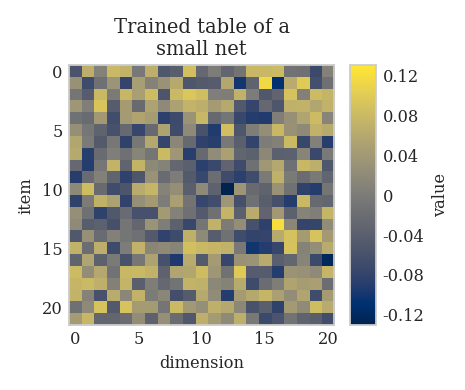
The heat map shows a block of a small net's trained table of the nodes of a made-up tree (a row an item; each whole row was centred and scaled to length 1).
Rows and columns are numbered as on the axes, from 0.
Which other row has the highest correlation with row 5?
12
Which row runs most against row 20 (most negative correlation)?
19
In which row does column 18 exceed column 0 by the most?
11
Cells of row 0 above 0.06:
8
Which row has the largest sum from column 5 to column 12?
15
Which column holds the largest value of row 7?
7
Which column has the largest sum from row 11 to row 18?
9
